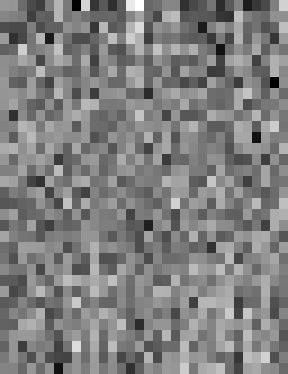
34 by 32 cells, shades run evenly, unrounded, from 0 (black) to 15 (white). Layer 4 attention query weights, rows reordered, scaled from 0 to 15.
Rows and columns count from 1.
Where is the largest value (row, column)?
1, 16
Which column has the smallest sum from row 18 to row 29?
2
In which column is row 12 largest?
31
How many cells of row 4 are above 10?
5
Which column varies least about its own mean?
12
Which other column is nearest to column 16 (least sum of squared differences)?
15
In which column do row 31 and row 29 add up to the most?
28
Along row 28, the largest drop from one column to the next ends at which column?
27
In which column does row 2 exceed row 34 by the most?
7
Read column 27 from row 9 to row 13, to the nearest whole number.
10 10 7 10 10
